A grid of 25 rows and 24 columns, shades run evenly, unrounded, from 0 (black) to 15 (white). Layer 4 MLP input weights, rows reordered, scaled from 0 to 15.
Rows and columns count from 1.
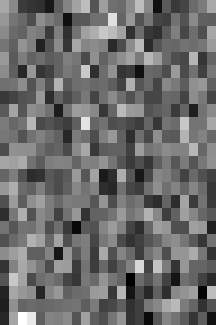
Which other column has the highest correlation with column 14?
11
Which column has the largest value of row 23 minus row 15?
24
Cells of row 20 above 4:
20
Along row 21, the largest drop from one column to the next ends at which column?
17
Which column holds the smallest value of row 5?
23
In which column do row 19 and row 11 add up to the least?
15
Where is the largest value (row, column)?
25, 3
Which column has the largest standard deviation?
16
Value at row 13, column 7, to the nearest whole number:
8
